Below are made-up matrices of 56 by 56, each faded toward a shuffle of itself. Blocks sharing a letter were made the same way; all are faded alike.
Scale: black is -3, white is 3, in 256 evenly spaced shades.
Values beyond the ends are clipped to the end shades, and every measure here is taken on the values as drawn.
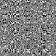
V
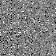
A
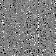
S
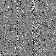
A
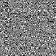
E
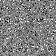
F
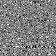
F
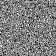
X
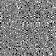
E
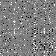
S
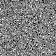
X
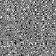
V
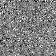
F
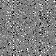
S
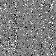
A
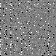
S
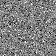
X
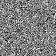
X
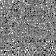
E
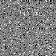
E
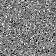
X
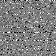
F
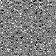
E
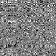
V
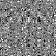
V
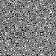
E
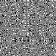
E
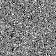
X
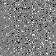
S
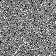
X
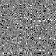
E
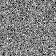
X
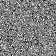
X
